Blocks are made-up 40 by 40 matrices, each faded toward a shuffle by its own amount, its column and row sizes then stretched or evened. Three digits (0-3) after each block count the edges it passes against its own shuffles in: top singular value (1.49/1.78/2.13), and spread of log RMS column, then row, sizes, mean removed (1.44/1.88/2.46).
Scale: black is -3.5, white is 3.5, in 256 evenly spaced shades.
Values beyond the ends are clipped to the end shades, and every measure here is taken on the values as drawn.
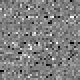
0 0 2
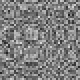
3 0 0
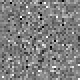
0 1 0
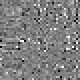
2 1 1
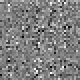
0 2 1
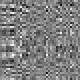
3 3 1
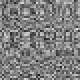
3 0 2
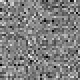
2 0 0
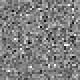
0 1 0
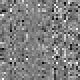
2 3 0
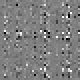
2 3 1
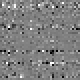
0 2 3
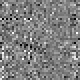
2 2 1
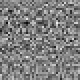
2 0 2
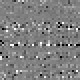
1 0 3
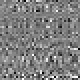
2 1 3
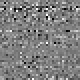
1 0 3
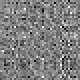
3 2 0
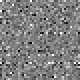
1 0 2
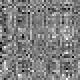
2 2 0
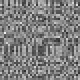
3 0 2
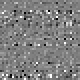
1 1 3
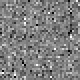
0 1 0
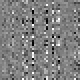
3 3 1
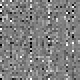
1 3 1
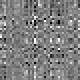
3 3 1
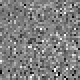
0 2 1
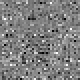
0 0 3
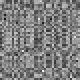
3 0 1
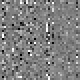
1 3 1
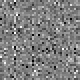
1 1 0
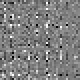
1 3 2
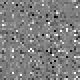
0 2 1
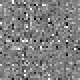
0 2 1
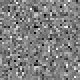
1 1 0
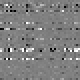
3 1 3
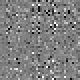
2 2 1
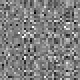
3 2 0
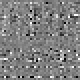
1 1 3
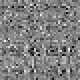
2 0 1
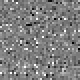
0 0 1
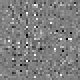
1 1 1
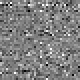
0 1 2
